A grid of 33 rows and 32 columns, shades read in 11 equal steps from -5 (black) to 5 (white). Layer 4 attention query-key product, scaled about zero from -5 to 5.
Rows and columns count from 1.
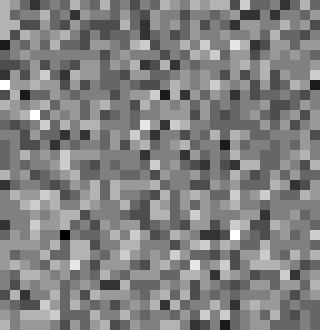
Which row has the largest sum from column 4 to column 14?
21
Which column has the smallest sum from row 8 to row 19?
23
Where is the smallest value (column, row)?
7, 24
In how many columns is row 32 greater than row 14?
17
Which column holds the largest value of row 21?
4
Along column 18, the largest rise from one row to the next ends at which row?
26
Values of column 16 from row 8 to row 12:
-1 -2 3 0 0
